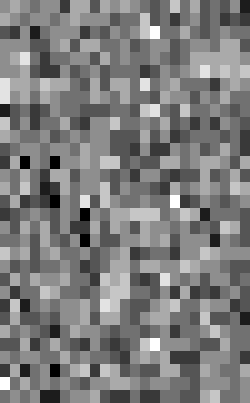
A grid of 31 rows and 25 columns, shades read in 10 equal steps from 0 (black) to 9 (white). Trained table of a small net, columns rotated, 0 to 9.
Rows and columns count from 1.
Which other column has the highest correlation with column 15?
16
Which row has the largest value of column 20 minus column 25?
1
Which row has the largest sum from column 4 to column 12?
24
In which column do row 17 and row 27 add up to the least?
9
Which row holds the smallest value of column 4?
3
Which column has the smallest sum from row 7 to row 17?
6
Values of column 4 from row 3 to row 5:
1 3 4
